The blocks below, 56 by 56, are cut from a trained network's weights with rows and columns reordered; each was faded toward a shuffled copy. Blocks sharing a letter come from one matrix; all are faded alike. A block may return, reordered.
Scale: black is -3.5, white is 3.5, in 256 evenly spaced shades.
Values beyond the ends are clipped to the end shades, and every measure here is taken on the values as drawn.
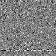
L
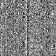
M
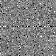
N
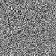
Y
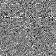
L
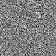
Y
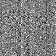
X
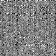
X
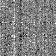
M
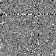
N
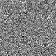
Y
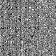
X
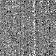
M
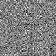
L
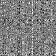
M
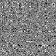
L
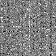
M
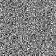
Y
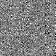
N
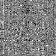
X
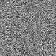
Y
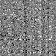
X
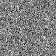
Y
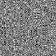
Y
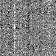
M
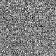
Y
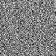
Y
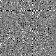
N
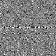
L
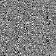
N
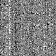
M
